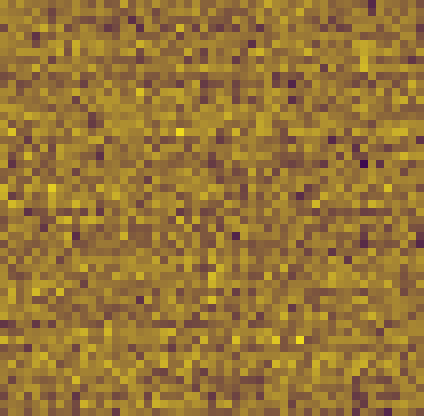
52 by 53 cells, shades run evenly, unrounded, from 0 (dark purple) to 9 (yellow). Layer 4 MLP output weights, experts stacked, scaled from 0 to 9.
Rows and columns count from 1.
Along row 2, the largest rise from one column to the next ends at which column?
48
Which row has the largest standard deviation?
4
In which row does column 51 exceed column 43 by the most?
20
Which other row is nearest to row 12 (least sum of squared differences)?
2
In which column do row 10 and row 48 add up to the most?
10
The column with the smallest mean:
30
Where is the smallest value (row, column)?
21, 46
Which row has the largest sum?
17
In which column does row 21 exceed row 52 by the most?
49
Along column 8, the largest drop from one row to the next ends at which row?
38
